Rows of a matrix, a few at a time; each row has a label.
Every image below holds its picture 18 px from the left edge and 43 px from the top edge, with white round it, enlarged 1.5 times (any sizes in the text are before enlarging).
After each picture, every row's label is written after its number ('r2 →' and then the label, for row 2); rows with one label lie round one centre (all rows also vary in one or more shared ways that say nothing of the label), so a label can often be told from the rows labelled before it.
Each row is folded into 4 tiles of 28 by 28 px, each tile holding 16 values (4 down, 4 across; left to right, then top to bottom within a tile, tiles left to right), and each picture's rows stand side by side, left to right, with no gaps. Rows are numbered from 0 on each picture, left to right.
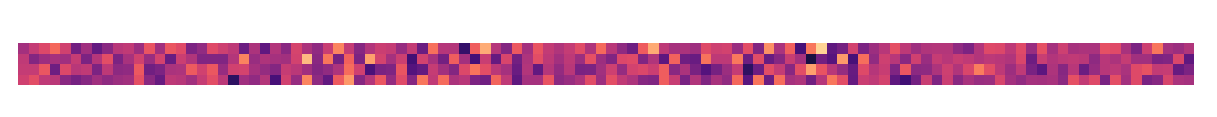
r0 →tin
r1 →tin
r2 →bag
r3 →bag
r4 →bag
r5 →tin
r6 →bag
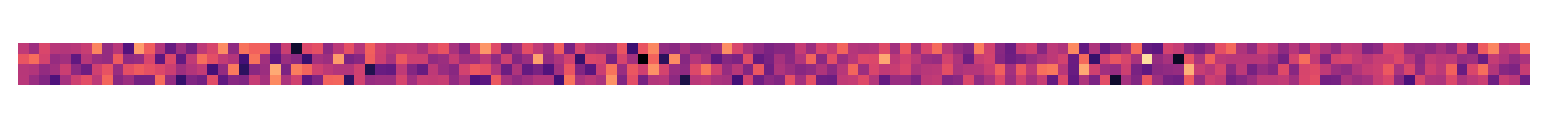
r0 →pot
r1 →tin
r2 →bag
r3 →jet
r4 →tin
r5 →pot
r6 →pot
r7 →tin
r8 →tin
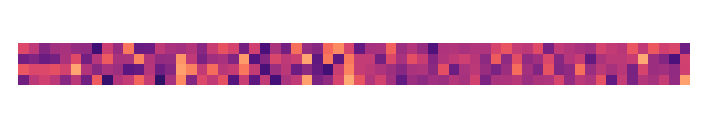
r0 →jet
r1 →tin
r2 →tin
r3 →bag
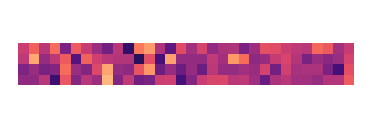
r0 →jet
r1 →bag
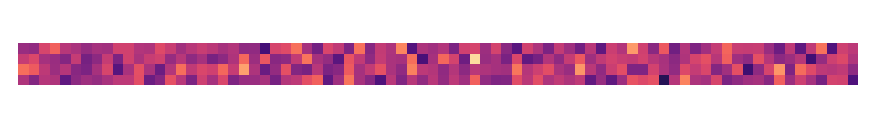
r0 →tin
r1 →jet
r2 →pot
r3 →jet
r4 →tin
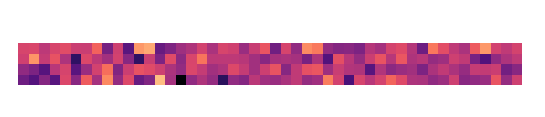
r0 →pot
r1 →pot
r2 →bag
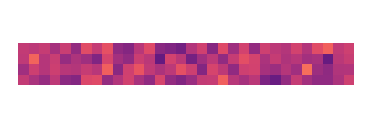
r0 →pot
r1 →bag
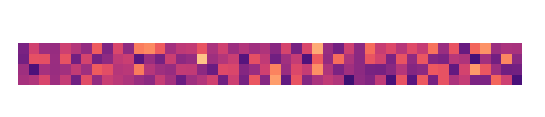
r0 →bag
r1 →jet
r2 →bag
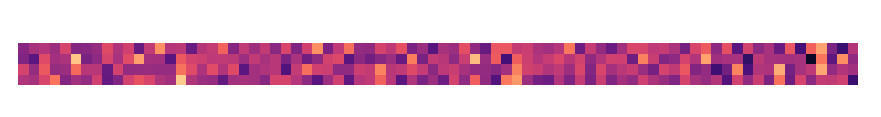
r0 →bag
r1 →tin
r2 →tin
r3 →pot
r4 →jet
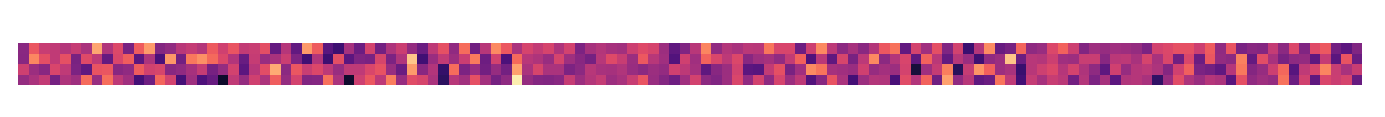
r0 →bag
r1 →pot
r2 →bag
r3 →pot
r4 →bag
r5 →tin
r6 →tin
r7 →jet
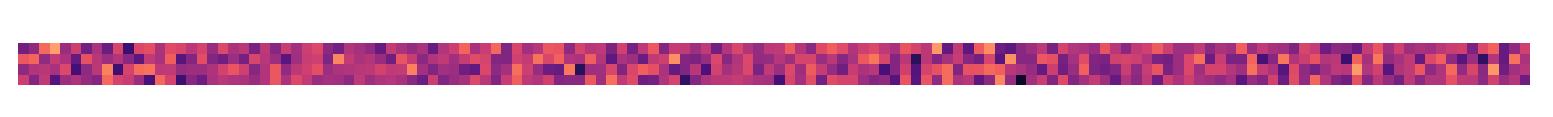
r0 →tin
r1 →jet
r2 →jet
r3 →tin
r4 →bag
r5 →pot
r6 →bag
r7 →pot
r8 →jet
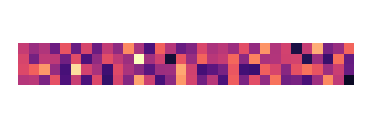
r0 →pot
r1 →bag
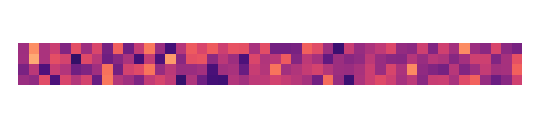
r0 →jet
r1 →pot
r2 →jet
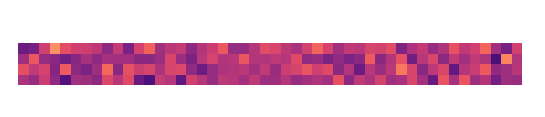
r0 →tin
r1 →bag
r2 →jet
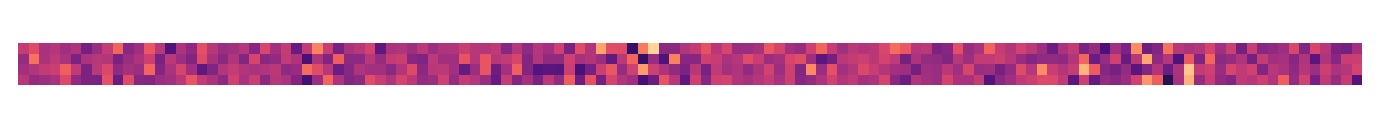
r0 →jet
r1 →bag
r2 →jet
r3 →bag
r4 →bag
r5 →tin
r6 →jet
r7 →jet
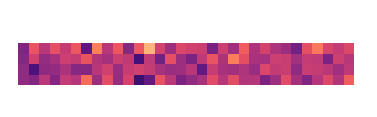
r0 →bag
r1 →bag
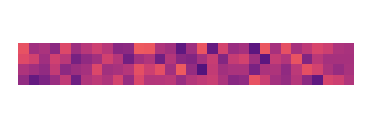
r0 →pot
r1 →bag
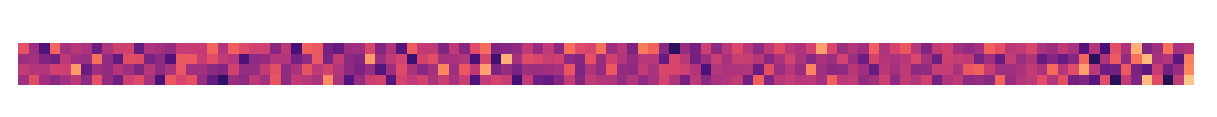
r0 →jet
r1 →pot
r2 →jet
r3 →pot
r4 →bag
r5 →bag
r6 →jet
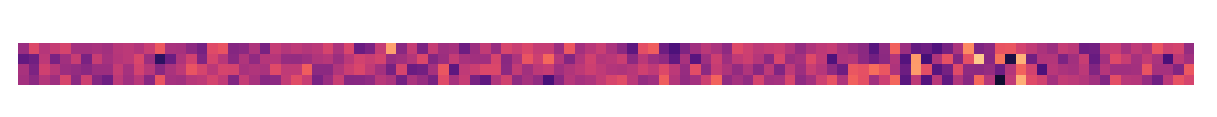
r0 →bag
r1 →tin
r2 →tin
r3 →pot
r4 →bag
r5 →tin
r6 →bag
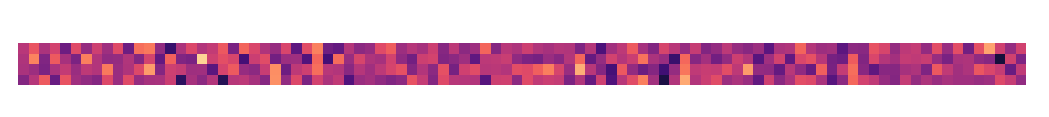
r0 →jet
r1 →jet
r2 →tin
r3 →jet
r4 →jet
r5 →bag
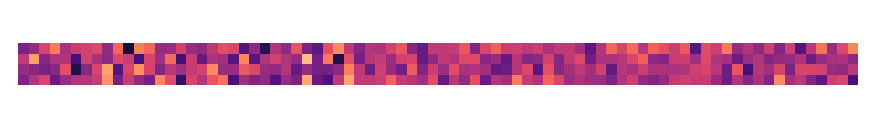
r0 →tin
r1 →tin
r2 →bag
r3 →bag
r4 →tin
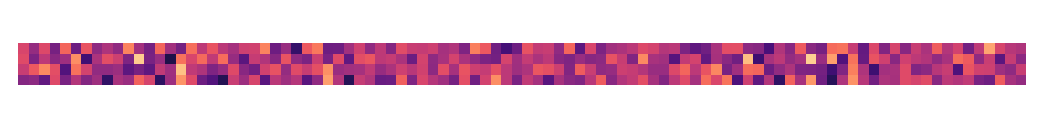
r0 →pot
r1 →pot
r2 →pot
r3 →pot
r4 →tin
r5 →bag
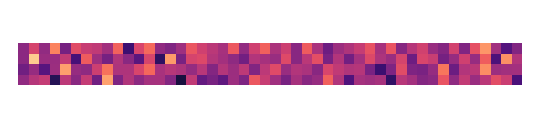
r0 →jet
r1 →pot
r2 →jet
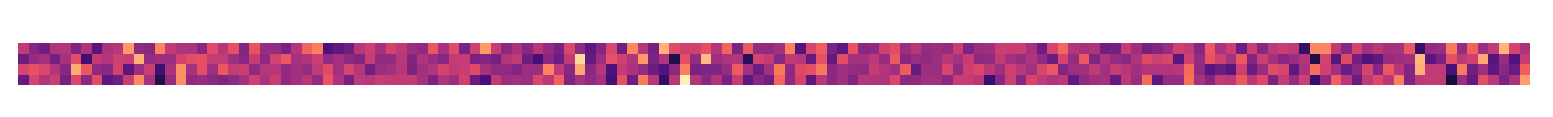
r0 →jet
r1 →pot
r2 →bag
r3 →bag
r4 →jet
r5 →tin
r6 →tin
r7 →bag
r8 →bag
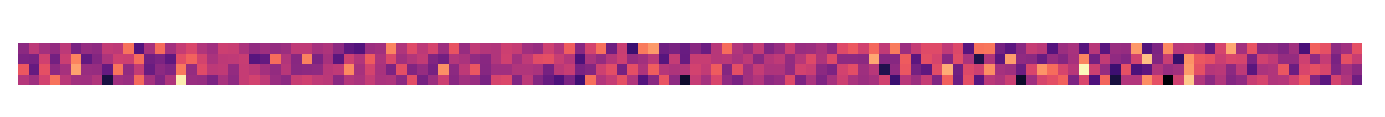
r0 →bag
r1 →pot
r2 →tin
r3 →pot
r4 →tin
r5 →jet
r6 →jet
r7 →tin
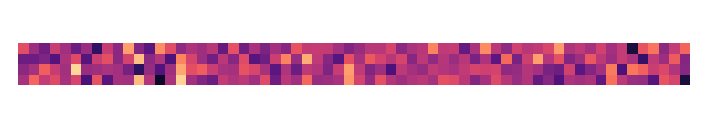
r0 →jet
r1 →pot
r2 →bag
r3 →tin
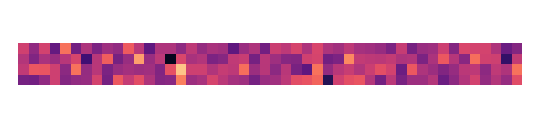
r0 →pot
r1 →jet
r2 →pot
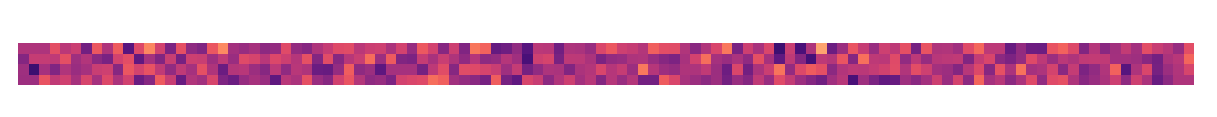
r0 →bag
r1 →tin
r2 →pot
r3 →bag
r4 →tin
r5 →pot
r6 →tin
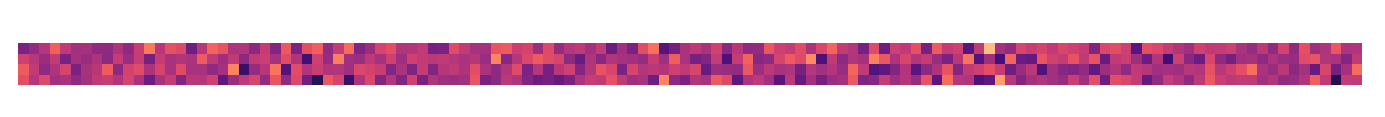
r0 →tin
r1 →tin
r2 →tin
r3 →pot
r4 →bag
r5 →bag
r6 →bag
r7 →jet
